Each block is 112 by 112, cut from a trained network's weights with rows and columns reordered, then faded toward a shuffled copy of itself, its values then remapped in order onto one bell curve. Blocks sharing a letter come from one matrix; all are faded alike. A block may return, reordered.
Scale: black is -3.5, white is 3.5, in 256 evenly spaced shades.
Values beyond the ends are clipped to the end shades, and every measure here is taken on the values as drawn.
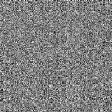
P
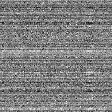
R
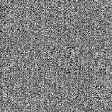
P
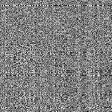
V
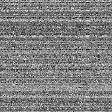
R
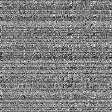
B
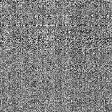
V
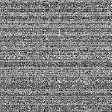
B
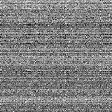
R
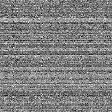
R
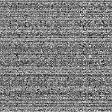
B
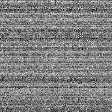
R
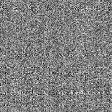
P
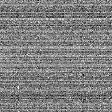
R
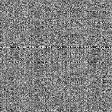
V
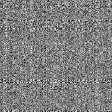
V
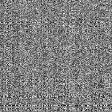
V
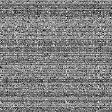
B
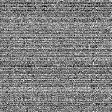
R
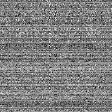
B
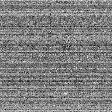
R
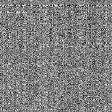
V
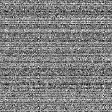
R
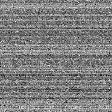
R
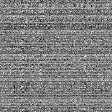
B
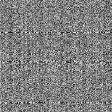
V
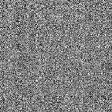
P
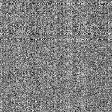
V
